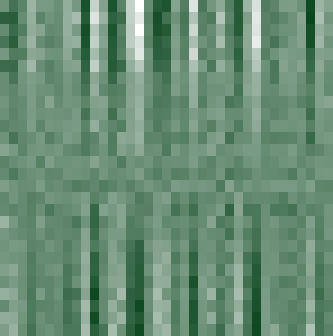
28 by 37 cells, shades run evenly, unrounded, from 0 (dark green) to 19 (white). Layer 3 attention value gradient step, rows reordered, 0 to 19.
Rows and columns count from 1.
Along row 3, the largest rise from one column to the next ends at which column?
11
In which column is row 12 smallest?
35
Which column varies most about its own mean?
16
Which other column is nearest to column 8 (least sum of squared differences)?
36
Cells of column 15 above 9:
12
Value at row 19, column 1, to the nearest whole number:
11
